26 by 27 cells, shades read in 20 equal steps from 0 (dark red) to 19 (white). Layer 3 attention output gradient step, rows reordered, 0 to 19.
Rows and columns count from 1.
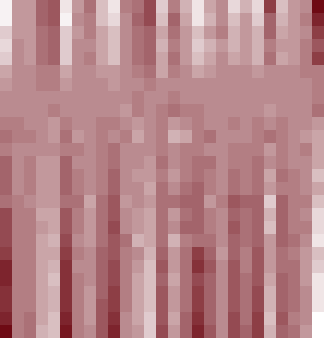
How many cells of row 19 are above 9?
11
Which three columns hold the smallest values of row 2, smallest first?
27, 13, 5
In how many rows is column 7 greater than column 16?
14
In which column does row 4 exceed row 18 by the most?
1
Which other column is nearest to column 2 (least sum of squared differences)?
3
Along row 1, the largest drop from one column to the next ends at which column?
23
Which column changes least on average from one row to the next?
2
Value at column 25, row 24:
8
